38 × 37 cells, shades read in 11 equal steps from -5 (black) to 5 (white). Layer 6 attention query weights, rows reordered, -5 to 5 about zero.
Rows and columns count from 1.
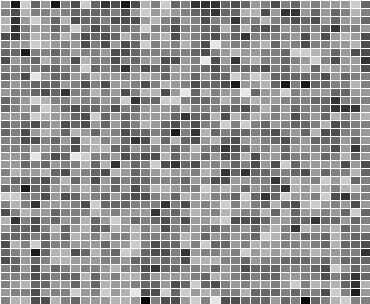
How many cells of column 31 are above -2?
33
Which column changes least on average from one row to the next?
20
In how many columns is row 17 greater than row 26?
12
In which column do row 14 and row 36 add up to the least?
36
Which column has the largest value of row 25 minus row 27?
1
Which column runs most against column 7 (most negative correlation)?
19
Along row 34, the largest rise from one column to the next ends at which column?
34
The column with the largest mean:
9
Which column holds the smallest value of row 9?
13
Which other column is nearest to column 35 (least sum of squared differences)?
7
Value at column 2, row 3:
-3
